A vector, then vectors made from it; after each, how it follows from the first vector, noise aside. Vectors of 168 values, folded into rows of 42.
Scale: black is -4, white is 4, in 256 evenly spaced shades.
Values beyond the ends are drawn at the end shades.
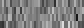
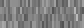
negated, shrunk.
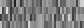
reversed, negated.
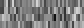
wrapped around, negated.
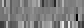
partly zeroed.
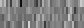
reversed, negated, partly zeroed.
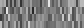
reversed, negated.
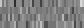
reversed, negated, partly zeroed.
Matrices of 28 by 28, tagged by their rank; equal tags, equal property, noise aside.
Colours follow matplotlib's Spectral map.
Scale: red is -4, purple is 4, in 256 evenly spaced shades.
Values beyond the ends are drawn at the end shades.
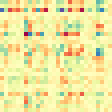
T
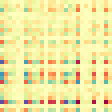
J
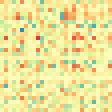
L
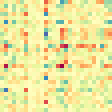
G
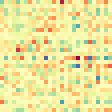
L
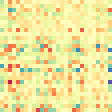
L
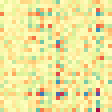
G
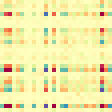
J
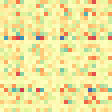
G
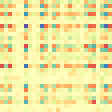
J
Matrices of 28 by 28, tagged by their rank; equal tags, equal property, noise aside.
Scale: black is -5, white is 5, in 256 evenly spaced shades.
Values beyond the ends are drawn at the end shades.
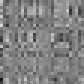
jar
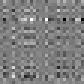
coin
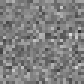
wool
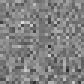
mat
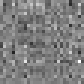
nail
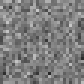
wool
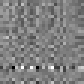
coin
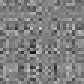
jar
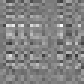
coin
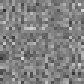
mat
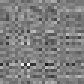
jar
